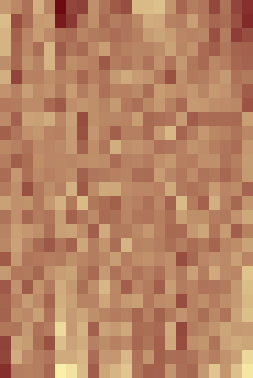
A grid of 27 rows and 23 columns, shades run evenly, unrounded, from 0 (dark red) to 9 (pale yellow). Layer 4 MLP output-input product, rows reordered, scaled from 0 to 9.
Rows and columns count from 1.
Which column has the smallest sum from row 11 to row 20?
3
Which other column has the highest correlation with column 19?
21
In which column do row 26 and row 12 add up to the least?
1
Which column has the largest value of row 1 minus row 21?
15
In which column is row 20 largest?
23
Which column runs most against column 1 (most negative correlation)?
22
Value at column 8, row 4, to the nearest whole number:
4
